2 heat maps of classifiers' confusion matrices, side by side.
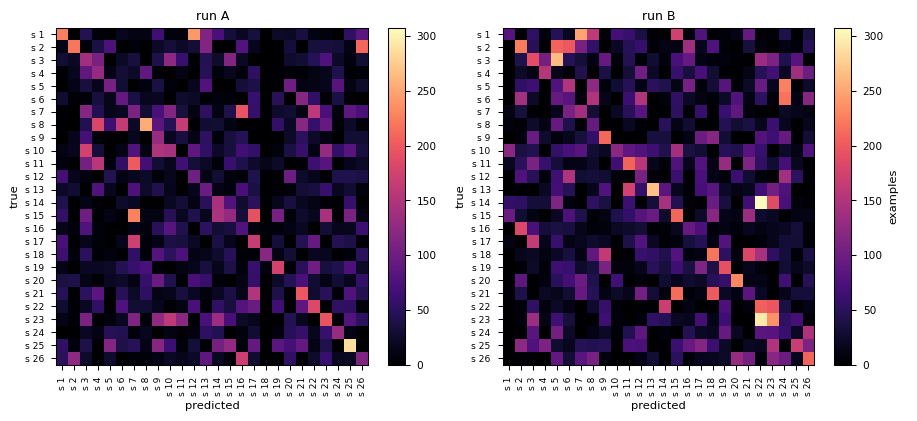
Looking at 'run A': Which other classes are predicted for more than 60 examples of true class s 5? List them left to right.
s 13, s 20, s 24
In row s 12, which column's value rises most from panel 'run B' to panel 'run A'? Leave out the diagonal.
s 1
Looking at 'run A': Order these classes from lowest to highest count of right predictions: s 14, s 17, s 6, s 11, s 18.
s 11, s 6, s 18, s 14, s 17
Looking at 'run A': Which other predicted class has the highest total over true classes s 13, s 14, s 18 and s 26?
s 16
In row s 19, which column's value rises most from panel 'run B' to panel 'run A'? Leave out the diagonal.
s 22
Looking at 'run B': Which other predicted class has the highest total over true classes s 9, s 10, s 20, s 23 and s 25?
s 22
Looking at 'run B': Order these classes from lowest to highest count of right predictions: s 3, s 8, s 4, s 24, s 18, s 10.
s 24, s 8, s 10, s 4, s 3, s 18
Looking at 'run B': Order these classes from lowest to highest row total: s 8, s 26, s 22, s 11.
s 8, s 22, s 26, s 11
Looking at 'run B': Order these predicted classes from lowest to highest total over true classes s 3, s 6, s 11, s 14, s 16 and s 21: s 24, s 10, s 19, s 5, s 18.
s 10, s 19, s 18, s 24, s 5
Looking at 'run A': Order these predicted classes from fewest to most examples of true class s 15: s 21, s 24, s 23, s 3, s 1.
s 24, s 21, s 1, s 3, s 23
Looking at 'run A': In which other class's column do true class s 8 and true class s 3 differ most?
s 6
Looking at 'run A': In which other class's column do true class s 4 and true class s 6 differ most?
s 21
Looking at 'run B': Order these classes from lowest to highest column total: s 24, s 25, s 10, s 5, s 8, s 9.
s 10, s 25, s 9, s 8, s 24, s 5
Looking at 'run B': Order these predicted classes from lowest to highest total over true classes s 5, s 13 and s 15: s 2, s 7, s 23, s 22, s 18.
s 7, s 2, s 23, s 22, s 18
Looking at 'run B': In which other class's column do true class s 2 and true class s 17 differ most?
s 6
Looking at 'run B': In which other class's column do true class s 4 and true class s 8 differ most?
s 25
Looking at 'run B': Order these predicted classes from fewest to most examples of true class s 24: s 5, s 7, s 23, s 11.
s 7, s 11, s 23, s 5
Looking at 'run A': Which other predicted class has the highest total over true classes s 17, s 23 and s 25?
s 7
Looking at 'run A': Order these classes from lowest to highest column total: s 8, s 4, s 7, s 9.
s 8, s 4, s 9, s 7
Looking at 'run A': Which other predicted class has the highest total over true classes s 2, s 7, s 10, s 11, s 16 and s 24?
s 3
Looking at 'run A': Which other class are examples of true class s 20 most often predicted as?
s 9
